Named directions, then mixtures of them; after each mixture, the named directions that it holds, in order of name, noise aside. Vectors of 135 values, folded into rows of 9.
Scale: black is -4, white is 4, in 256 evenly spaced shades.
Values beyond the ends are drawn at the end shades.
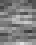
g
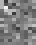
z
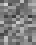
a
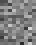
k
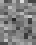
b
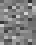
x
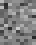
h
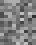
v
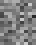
v.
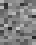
h.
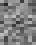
a.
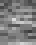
g.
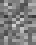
a, v.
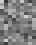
b, h, z.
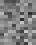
v.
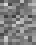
a.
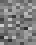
k, x.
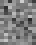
b, z.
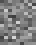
k, x.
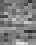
g, v.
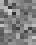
z.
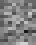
g, v.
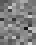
b, k, z.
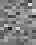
a, h, x.
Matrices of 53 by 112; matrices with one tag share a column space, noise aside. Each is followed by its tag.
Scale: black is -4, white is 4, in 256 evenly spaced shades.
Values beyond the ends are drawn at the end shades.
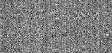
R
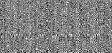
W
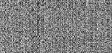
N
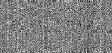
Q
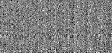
W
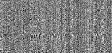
W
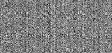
R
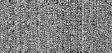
Q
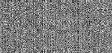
Q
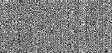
Q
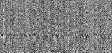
W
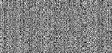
N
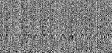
W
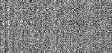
Q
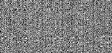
N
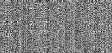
Q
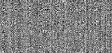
Q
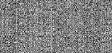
N
